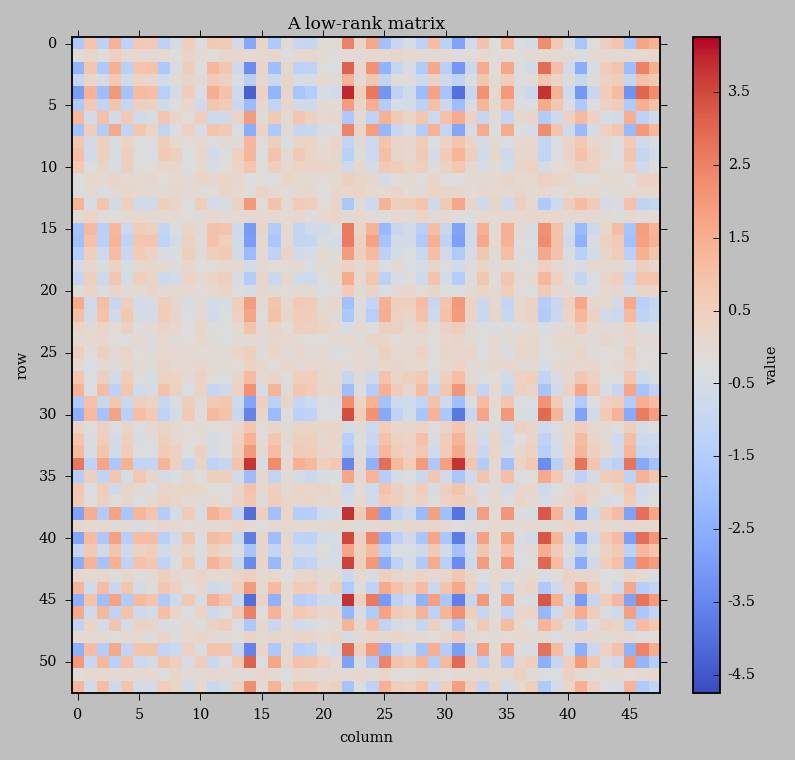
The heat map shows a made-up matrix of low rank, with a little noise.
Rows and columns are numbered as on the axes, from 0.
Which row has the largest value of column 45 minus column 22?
34
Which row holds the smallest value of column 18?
4
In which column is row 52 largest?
14
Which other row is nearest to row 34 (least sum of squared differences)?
50
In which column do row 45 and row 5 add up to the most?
22
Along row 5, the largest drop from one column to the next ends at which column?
25
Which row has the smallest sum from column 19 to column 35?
45
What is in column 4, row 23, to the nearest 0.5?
0.5
